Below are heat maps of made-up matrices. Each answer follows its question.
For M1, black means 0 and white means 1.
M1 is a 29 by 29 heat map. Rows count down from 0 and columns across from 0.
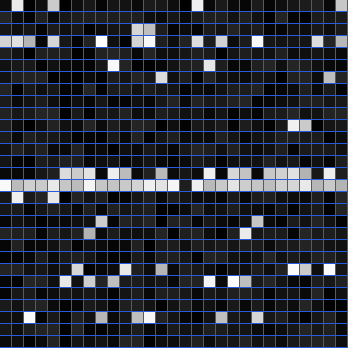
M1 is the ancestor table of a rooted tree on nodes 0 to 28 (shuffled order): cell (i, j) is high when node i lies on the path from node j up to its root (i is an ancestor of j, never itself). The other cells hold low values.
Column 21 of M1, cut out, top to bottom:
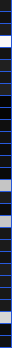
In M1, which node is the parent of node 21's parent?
26
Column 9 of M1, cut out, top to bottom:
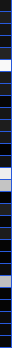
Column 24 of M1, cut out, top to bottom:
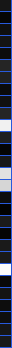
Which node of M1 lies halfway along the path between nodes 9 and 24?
14
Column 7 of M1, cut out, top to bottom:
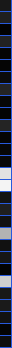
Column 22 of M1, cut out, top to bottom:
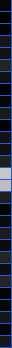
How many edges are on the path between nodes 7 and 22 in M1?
4
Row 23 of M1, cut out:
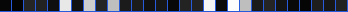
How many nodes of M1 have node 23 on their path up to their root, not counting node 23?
6
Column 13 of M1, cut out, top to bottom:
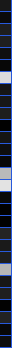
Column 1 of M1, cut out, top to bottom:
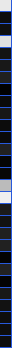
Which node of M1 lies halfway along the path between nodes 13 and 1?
15
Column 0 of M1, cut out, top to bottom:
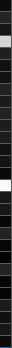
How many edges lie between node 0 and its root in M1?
2
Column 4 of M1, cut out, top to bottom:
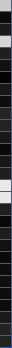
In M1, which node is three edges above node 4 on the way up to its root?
3
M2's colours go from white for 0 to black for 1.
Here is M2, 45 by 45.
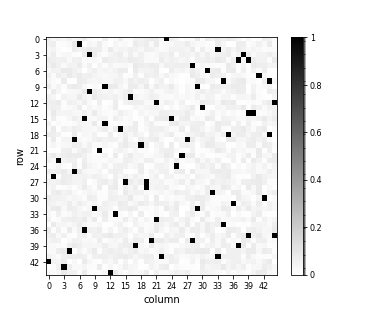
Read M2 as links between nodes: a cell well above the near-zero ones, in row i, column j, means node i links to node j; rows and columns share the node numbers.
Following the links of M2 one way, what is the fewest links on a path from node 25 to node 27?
4
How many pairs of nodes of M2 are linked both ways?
5
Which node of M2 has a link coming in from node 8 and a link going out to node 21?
node 34
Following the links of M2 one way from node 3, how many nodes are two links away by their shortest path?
4
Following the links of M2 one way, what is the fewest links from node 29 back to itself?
2
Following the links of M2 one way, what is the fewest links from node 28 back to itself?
3
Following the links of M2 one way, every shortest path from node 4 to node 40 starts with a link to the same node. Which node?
node 39
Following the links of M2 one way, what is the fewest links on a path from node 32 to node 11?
2
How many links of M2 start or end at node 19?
4
